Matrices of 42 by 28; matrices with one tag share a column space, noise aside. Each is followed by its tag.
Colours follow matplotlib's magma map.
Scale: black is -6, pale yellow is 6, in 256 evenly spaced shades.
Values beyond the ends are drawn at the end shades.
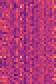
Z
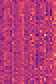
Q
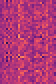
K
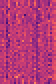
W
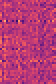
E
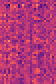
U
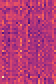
W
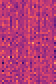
Z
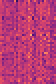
Q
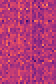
E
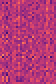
K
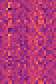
E
